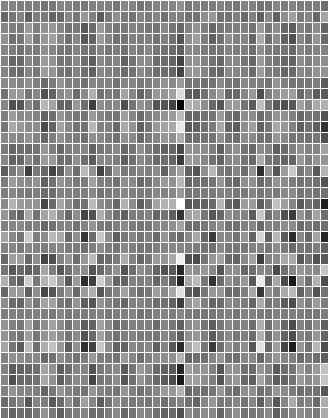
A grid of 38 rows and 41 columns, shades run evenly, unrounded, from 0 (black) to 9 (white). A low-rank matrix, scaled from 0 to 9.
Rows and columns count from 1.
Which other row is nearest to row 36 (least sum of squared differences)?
11
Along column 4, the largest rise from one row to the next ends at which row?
26
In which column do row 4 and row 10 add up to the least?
23
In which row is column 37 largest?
16
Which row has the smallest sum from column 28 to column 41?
12
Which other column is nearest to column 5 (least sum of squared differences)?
17
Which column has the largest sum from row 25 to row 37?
33
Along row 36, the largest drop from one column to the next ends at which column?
24
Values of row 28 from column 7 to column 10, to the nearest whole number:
6 4 4 5
